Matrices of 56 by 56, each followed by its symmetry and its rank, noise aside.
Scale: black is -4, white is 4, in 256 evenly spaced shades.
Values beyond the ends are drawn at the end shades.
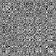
symmetric, rank five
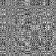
no symmetry, rank five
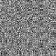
no symmetry, rank six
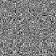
no symmetry, rank seven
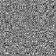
no symmetry, rank seven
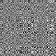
no symmetry, rank five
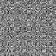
antisymmetric, rank six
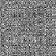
no symmetry, rank six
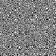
antisymmetric, rank six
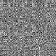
no symmetry, rank seven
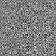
no symmetry, rank seven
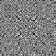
symmetric, rank seven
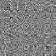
symmetric, rank six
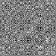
symmetric, rank six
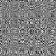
no symmetry, rank six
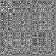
symmetric, rank five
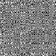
no symmetry, rank seven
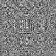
no symmetry, rank seven
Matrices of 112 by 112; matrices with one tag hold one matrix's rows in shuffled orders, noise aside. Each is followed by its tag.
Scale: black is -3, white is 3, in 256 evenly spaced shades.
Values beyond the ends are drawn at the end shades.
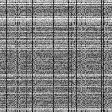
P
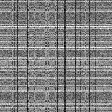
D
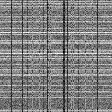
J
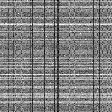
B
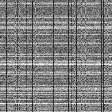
P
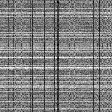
B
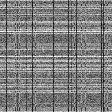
P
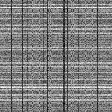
J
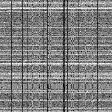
J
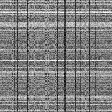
D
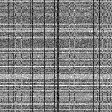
B
